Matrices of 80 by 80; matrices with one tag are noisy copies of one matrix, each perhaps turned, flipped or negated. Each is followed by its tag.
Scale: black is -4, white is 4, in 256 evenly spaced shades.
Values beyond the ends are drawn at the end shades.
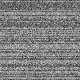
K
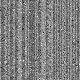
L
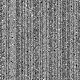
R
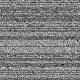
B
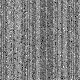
B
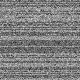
B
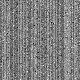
R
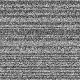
L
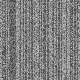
R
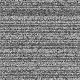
R
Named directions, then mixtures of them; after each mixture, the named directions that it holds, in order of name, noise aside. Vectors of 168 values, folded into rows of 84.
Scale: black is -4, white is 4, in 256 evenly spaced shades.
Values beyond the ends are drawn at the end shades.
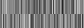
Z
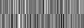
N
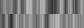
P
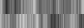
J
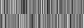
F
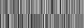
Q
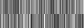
J, Q, Z.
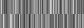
F, P, Z.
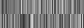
F, Z.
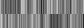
F, J, P.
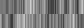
J, N, P.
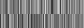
Q.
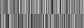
Q.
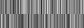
F, Q.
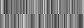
F, J, Q.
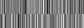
F, N, Z.
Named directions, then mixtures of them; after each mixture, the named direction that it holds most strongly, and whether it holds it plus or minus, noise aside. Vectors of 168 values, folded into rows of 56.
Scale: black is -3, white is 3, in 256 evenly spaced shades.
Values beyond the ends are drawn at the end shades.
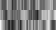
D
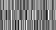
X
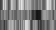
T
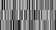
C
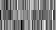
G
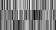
C, plus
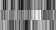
T, minus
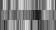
T, plus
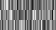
G, minus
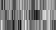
D, plus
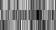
T, plus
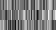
D, plus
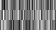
C, plus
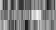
T, minus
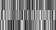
C, plus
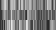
T, plus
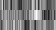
T, minus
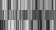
T, plus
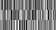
X, minus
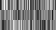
G, minus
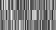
X, plus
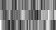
D, plus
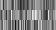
X, plus
